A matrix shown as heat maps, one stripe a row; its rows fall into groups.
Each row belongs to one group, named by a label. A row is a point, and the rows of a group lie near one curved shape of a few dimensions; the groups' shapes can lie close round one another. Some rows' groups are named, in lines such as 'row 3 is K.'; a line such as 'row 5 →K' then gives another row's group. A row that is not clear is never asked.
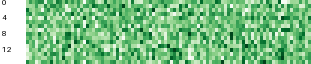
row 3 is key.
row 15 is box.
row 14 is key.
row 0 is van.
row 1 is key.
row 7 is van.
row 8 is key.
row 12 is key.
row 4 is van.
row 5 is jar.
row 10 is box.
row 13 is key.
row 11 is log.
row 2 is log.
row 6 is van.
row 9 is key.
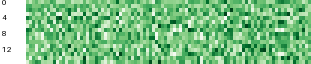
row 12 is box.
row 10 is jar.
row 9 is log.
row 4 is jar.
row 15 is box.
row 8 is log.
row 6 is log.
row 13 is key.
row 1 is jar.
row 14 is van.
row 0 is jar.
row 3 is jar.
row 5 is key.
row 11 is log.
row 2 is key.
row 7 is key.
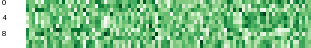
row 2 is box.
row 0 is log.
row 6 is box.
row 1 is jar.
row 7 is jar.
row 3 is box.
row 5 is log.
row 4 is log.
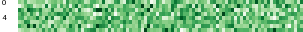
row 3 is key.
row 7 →key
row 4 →key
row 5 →jar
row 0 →van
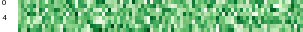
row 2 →key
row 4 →log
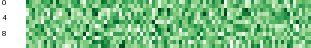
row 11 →key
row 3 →jar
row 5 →log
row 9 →van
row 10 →key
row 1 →jar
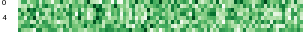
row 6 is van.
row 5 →key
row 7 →log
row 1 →key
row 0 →jar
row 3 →van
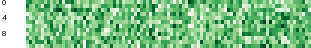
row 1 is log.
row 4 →van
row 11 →box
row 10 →van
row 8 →box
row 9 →log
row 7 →log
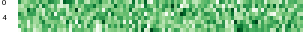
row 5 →box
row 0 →jar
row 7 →box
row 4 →jar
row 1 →key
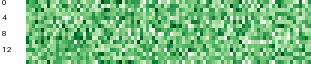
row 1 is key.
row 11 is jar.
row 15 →jar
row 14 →jar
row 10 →box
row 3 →jar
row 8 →van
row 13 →key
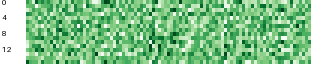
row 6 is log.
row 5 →jar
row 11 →box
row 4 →key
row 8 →key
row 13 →jar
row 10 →key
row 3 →key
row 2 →key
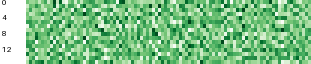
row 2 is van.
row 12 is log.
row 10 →box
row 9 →box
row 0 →key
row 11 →key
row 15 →van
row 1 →box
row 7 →key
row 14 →log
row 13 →log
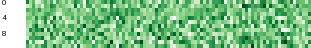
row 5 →key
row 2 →jar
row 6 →box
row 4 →key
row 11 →key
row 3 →jar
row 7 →van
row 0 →box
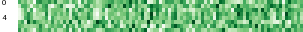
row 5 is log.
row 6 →van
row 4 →box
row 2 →box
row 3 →box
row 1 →jar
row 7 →log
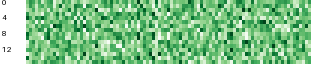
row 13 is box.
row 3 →log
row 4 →box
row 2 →jar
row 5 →box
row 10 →log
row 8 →log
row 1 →van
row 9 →log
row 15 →key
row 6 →jar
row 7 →van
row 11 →jar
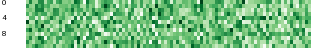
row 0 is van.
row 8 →log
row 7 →key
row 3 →van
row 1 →log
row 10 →box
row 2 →van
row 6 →log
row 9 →van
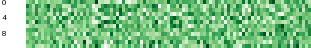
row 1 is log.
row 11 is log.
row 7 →jar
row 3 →key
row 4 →key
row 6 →key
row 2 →jar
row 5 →log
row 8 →box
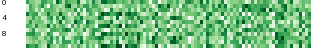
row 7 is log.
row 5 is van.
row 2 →box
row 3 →jar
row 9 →key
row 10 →key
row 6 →jar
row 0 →box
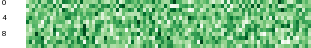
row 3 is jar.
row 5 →log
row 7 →jar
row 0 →key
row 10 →van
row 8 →box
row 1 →key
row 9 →log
